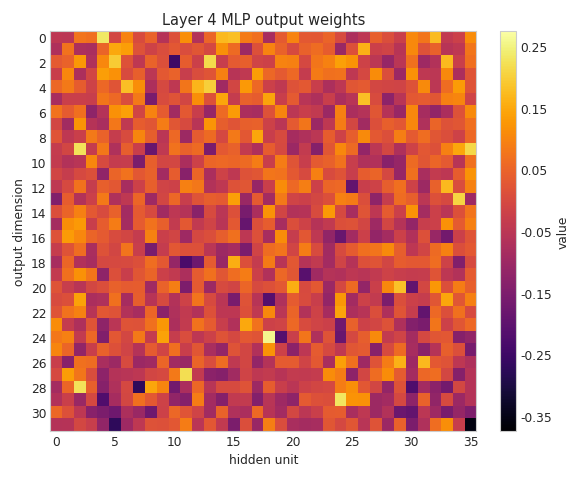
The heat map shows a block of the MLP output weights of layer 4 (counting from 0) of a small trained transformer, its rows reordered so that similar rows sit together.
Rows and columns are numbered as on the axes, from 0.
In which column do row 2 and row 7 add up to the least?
10
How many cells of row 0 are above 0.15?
4
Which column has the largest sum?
2
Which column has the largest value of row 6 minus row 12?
6
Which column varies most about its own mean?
35
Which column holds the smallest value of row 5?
8
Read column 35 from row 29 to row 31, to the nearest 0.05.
-0.05 -0.15 -0.35
